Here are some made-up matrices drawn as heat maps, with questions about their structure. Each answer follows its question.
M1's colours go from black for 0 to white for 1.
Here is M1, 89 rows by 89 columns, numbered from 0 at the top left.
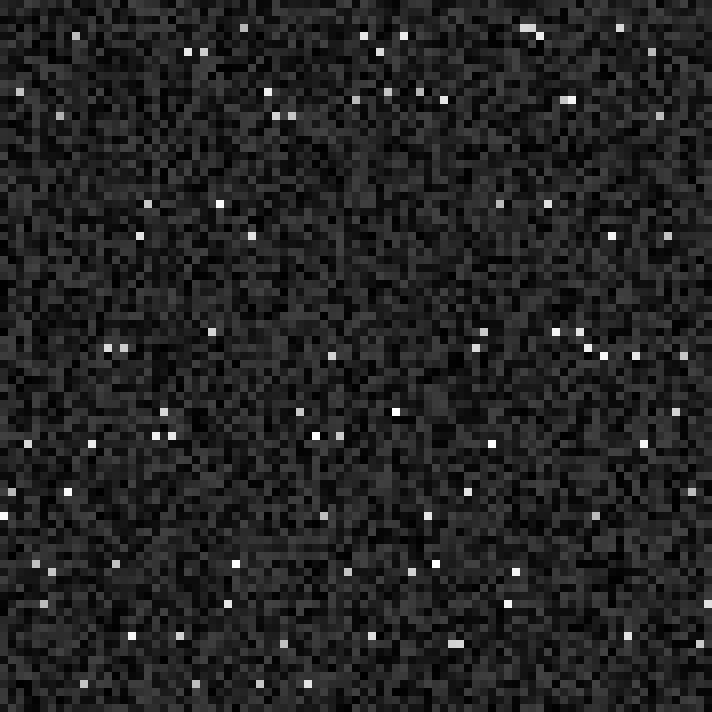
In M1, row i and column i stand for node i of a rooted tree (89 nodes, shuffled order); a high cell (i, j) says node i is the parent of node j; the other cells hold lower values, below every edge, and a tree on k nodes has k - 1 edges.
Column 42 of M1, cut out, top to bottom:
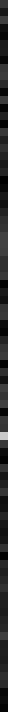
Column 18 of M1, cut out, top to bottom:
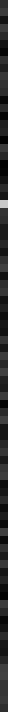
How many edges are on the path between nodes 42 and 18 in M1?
7
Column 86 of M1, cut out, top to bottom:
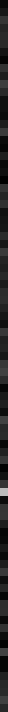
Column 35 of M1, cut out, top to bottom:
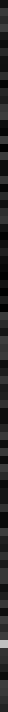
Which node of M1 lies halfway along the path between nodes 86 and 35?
55
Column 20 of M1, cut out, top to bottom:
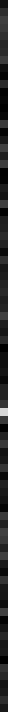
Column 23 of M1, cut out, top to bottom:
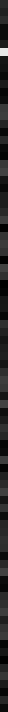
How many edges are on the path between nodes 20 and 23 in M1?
4
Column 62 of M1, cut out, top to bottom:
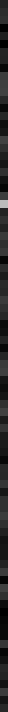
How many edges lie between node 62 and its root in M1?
4
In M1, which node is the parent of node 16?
79
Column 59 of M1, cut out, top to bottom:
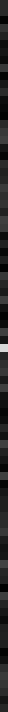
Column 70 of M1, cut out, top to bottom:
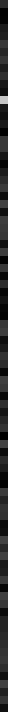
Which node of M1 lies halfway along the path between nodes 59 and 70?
71
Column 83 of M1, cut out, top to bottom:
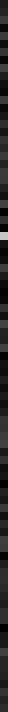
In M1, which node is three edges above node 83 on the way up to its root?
12
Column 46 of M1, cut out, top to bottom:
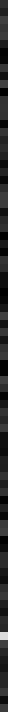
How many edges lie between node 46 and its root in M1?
3
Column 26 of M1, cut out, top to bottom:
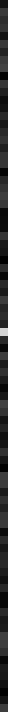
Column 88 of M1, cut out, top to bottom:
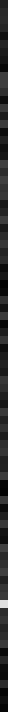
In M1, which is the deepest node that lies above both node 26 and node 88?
44
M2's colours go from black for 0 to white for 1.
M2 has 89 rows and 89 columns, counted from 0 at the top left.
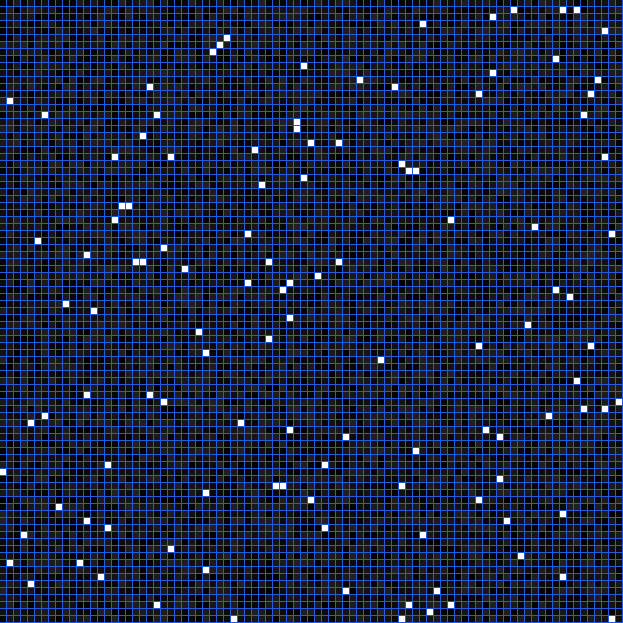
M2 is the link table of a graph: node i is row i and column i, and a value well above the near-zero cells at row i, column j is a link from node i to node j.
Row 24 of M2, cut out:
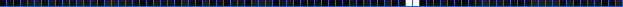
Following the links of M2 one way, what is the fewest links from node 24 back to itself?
3
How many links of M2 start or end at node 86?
6
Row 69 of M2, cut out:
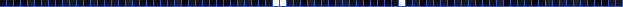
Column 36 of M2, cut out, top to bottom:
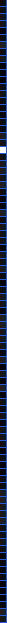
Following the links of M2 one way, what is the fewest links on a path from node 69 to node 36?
7
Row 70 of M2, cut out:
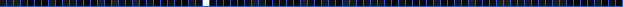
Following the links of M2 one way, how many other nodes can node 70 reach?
5
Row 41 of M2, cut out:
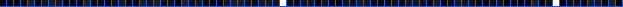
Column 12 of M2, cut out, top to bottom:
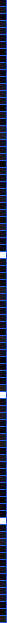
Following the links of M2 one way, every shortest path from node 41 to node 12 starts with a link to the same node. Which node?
node 79
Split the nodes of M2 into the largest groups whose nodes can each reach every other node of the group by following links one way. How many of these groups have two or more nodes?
11
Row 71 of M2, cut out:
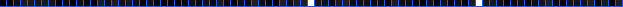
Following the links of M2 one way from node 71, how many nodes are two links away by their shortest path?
1
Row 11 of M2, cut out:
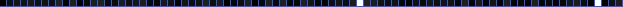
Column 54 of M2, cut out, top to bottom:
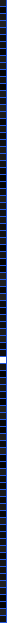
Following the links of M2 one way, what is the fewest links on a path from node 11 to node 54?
2
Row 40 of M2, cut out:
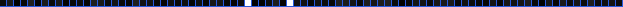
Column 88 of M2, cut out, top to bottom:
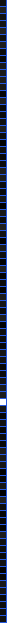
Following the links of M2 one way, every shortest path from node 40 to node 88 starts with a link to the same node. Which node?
node 35
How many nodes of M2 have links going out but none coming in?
8
